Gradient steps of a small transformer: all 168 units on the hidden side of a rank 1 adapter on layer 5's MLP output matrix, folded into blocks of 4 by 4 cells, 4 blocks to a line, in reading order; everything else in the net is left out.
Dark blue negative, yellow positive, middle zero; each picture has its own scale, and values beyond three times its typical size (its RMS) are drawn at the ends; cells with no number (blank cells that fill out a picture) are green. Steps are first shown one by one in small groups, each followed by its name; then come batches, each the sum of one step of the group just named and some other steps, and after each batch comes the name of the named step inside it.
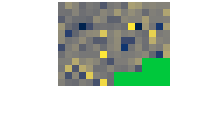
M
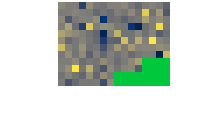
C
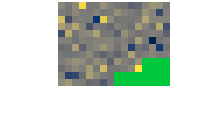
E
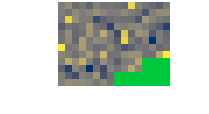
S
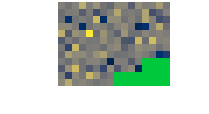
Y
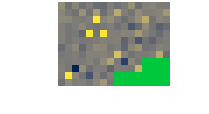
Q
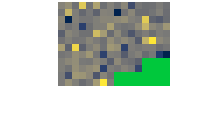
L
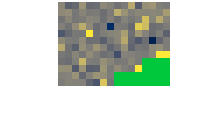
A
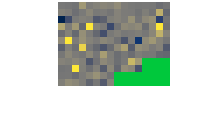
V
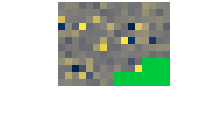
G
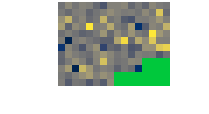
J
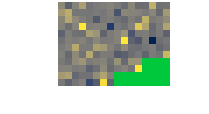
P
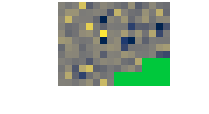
Q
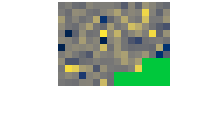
M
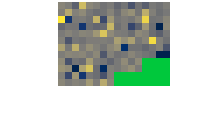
L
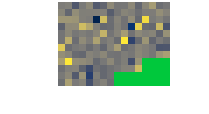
S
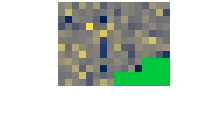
L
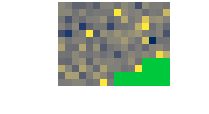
A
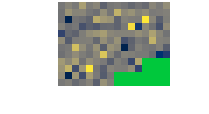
M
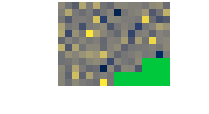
Y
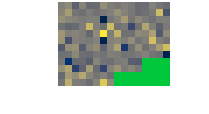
L
